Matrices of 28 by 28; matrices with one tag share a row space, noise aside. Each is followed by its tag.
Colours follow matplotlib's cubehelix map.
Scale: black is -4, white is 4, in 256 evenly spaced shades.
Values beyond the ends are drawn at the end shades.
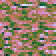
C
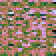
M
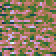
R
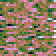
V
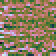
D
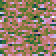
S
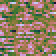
D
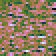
M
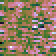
S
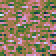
S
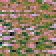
R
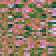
M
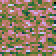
M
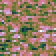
C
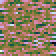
S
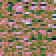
M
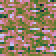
S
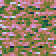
R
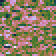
C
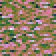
R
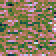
V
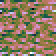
R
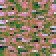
S
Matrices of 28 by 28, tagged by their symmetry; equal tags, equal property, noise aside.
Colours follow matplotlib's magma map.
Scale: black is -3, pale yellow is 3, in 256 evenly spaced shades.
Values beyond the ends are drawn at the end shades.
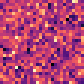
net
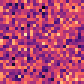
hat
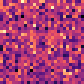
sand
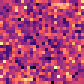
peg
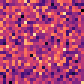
net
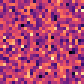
hat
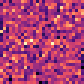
peg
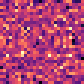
hat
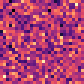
net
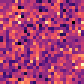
net
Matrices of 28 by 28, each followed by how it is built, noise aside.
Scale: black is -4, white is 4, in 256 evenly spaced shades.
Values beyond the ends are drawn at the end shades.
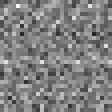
repeating columns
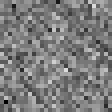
Toeplitz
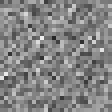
Hankel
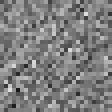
Hankel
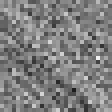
Toeplitz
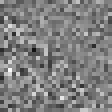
lower triangular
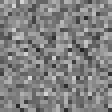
repeating columns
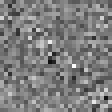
banded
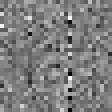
uneven columns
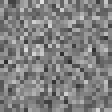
blocks
